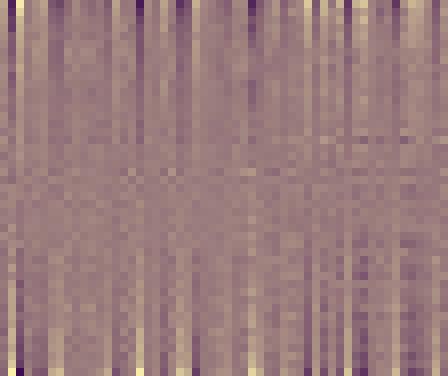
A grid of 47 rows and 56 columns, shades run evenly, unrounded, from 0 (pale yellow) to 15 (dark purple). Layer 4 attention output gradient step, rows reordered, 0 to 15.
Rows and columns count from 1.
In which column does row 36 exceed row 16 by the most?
3
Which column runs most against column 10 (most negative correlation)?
28
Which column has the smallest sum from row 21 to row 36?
32
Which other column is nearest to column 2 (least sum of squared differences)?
18
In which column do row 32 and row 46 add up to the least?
2
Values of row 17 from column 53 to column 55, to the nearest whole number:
7 7 8
